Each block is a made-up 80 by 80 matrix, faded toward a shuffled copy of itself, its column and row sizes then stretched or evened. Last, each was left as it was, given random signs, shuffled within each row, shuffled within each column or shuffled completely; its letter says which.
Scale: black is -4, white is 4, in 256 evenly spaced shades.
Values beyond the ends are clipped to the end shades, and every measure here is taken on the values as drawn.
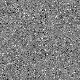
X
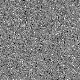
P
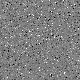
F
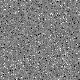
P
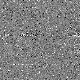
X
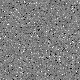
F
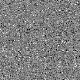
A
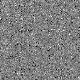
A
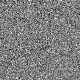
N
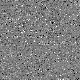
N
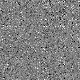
X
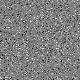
X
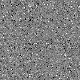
X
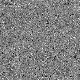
X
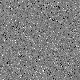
F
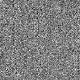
A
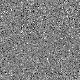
X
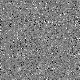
X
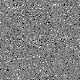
A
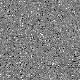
X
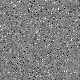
F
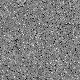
F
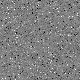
F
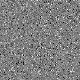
A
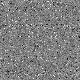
N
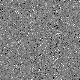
P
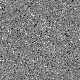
F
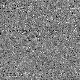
N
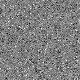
N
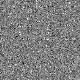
X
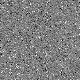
P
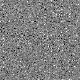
A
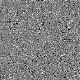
X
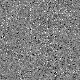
P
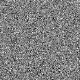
X
